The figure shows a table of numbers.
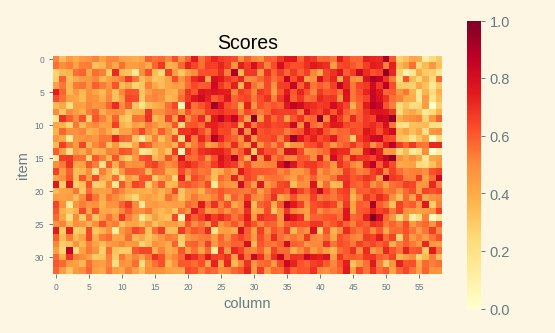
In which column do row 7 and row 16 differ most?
19
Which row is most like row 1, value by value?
30
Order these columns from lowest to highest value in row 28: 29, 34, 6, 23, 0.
6, 0, 34, 23, 29
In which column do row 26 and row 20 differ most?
40
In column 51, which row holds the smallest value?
22
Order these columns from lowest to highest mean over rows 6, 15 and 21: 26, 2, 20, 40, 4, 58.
58, 4, 2, 20, 26, 40
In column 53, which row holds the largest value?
29
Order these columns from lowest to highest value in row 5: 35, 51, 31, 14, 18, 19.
18, 14, 19, 51, 31, 35
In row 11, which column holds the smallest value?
56
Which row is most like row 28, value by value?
32
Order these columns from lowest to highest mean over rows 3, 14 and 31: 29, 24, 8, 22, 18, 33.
8, 33, 18, 29, 22, 24
